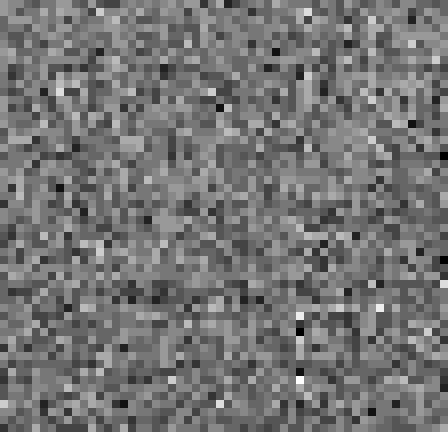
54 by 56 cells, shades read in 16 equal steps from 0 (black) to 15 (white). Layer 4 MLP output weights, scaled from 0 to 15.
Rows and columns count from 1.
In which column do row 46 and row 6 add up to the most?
52
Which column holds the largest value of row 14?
29
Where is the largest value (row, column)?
48, 38
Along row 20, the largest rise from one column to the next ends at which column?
23
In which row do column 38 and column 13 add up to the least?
42
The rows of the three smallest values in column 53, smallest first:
32, 19, 16
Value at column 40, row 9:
4
